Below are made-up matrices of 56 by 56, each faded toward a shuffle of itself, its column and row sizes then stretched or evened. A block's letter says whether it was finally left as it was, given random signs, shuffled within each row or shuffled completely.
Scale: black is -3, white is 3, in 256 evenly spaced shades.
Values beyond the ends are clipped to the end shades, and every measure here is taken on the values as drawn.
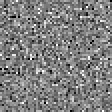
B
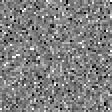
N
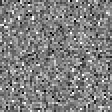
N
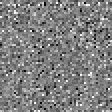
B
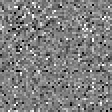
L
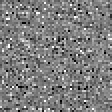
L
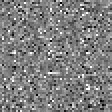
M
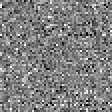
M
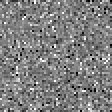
B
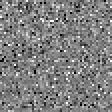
B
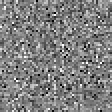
L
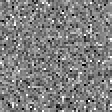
N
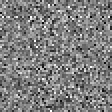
L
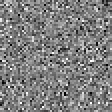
M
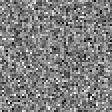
N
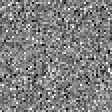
N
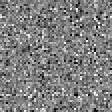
L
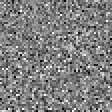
B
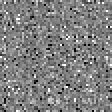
M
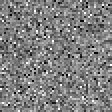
N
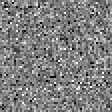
B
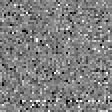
B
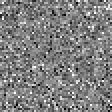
B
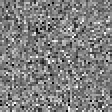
L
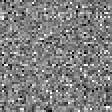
M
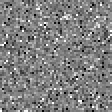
N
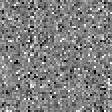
M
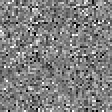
M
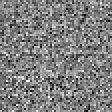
B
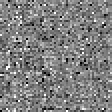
M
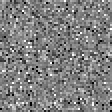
B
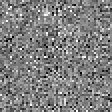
M
